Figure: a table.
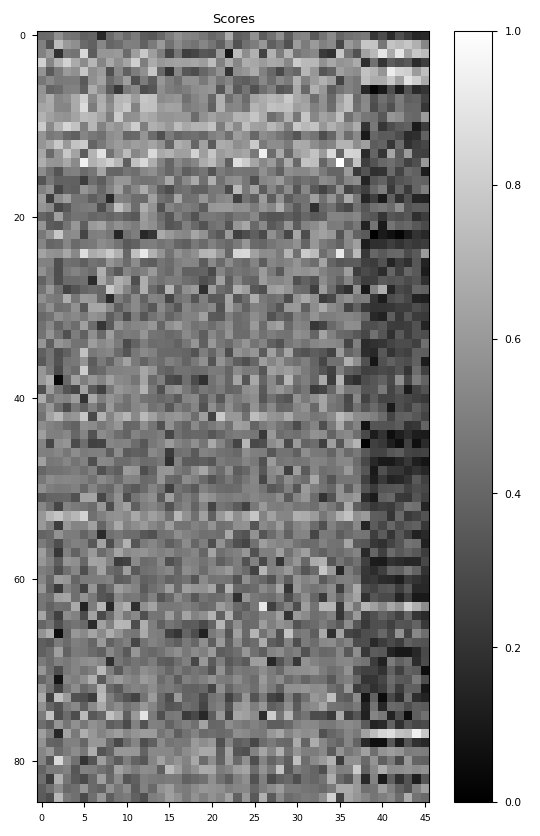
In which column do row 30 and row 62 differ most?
33
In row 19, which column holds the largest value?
9
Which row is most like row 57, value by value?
54
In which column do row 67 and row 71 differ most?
2
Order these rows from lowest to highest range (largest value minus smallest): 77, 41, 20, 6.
20, 41, 6, 77
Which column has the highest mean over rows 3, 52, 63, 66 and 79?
26
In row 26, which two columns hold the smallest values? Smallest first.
45, 40
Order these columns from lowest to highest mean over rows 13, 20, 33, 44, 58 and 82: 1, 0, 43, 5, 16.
43, 5, 1, 16, 0
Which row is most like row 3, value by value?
10
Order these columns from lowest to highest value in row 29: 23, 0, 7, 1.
23, 7, 1, 0
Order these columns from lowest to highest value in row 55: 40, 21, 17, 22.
40, 21, 17, 22
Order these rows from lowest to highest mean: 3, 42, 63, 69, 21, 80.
69, 21, 80, 63, 42, 3
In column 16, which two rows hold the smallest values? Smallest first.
66, 38
